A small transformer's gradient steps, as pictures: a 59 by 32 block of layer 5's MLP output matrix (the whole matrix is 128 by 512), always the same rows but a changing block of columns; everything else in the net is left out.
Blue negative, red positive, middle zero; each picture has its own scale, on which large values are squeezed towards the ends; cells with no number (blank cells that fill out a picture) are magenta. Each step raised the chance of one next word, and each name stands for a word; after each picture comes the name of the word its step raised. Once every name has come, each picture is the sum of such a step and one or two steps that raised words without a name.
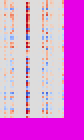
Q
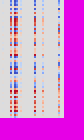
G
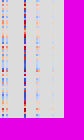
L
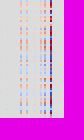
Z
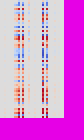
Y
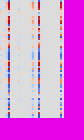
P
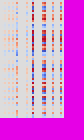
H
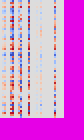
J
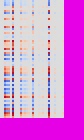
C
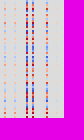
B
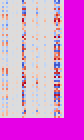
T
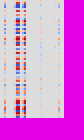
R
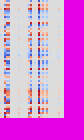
Y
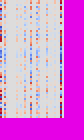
Y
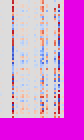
C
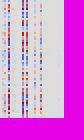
Z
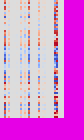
C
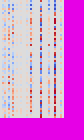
G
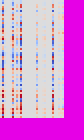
Y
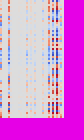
J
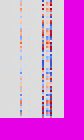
Z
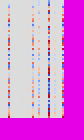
C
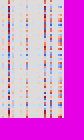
Q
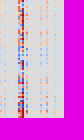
B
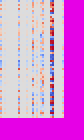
Z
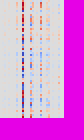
P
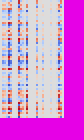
R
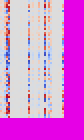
P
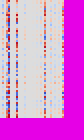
Q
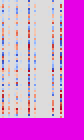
L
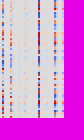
Z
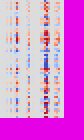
H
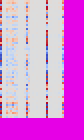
R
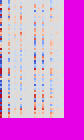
C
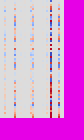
J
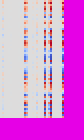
Z
